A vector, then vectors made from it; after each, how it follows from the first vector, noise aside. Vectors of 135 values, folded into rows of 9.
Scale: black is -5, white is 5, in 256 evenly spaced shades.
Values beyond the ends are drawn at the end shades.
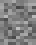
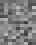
negated.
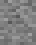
reversed, negated, shrunk.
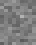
wrapped around, shrunk.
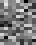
wrapped around, negated, scaled up.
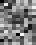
wrapped around, negated, scaled up.
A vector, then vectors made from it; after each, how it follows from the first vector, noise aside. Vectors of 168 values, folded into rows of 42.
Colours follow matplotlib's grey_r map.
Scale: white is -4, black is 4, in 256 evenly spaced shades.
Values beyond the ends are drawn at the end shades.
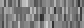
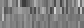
negated, partly zeroed.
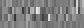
wrapped around, negated, partly zeroed.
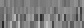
partly zeroed.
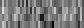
sign-scrambled.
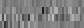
reversed, partly zeroed.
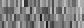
sign-scrambled.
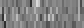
reversed, partly zeroed.
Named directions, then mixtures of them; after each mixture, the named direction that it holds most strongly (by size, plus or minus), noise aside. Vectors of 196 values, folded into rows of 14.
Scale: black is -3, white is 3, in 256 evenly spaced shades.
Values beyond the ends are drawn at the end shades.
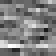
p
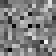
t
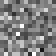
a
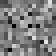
t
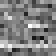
p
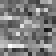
p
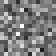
a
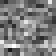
p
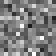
a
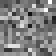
t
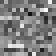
a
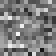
a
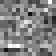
p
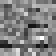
p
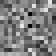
t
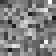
t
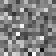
a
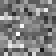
a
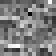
p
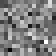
t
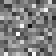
a
